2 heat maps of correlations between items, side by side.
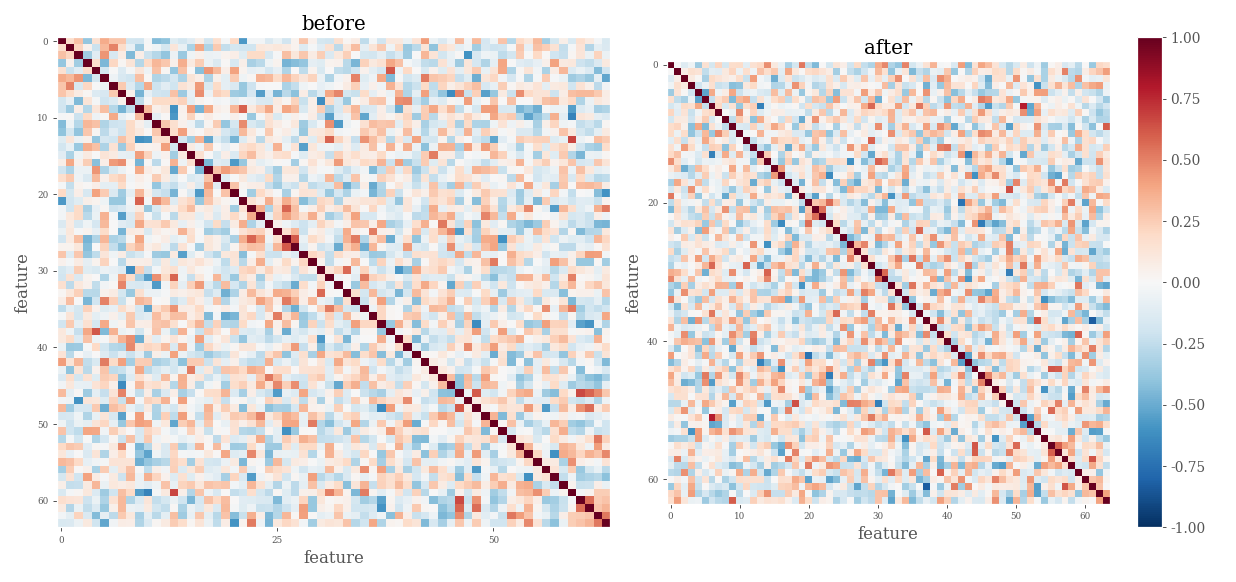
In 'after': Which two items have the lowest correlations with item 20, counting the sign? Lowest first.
42, 60
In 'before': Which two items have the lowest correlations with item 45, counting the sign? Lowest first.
7, 32
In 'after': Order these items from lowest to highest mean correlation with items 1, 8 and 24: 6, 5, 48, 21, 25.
6, 25, 48, 5, 21
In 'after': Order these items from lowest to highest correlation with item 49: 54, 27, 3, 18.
54, 3, 27, 18
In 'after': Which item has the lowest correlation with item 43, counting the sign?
13
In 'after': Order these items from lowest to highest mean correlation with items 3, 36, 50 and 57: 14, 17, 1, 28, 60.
28, 60, 14, 1, 17
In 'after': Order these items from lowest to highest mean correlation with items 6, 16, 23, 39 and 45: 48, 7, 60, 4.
60, 48, 4, 7
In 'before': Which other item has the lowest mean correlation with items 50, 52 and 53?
41
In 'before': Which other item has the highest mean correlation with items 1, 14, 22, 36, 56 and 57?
25
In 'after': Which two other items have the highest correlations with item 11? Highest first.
29, 5
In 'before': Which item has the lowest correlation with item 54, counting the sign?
57
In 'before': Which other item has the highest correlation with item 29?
50
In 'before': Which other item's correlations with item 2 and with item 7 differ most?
23
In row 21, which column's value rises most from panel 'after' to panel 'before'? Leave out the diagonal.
9
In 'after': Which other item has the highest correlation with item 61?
57
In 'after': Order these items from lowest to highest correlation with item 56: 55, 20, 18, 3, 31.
20, 31, 3, 18, 55
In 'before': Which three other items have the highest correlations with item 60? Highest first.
46, 61, 48
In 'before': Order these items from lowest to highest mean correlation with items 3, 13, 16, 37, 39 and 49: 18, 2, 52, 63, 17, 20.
20, 17, 2, 18, 63, 52
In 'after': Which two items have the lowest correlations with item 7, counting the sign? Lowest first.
52, 62
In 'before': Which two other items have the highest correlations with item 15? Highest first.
43, 9
